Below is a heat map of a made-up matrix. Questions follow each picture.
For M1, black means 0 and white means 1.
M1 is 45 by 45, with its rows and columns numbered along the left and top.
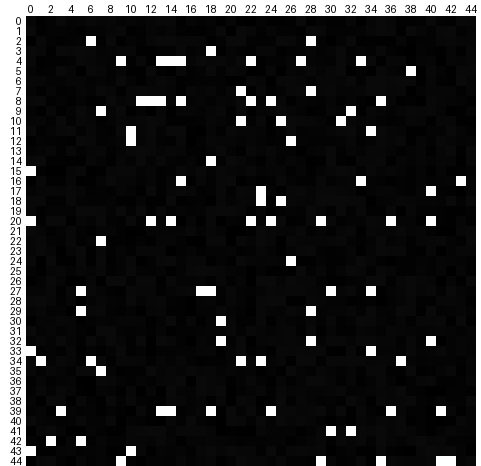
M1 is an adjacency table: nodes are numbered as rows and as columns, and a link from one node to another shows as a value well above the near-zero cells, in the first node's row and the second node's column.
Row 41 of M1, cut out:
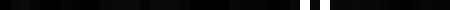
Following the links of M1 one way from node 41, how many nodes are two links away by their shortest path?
3
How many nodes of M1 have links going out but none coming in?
6
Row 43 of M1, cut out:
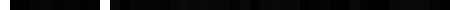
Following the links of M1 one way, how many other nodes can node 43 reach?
5
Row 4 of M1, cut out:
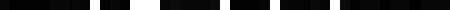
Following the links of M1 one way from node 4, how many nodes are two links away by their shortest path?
8
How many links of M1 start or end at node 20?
8
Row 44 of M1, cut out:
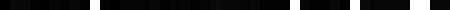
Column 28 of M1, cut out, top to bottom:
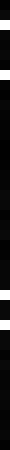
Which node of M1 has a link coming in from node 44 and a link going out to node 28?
node 29
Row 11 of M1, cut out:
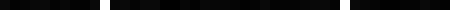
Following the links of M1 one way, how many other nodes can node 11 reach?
9
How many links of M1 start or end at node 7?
5
